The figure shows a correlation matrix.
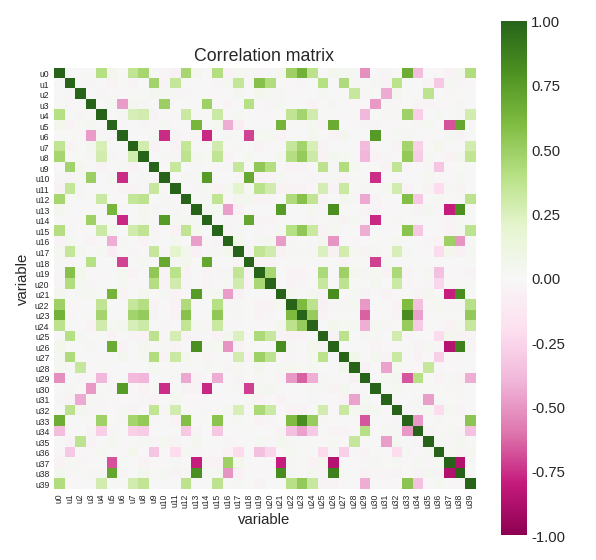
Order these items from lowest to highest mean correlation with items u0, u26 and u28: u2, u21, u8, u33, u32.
u32, u2, u8, u33, u21
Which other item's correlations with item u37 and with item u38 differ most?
u26
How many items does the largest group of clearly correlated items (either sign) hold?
13
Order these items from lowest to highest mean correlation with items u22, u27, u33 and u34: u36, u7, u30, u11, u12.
u36, u30, u11, u7, u12
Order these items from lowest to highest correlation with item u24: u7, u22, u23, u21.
u21, u7, u22, u23
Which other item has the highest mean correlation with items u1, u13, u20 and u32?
u19
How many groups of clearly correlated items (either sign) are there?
5
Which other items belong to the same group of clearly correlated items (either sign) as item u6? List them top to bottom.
u3, u10, u14, u18, u30
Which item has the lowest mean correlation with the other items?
u29
